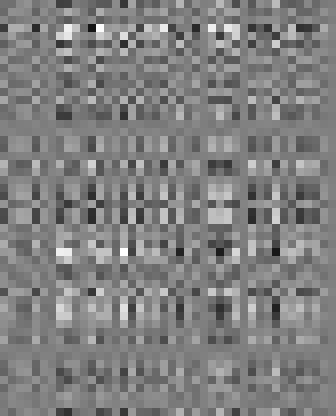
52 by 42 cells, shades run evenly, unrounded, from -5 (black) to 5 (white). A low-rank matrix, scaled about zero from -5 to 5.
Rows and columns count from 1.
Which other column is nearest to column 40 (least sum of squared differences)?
36
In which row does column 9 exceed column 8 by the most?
4
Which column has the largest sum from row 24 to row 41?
9
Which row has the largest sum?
32
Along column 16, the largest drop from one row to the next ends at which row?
6
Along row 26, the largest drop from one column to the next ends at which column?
13
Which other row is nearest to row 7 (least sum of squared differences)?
30
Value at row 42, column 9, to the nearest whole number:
-1
